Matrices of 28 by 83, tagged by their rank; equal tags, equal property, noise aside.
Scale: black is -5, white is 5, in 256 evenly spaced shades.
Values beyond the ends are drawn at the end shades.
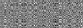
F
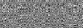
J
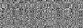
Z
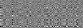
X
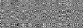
Z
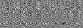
Z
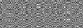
F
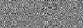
J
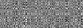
F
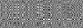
F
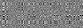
F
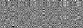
J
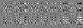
F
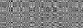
X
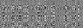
F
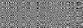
X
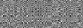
Z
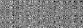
Z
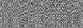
Z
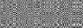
F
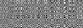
F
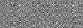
J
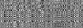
J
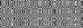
F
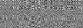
J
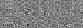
Z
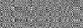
F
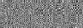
Z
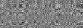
J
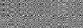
J
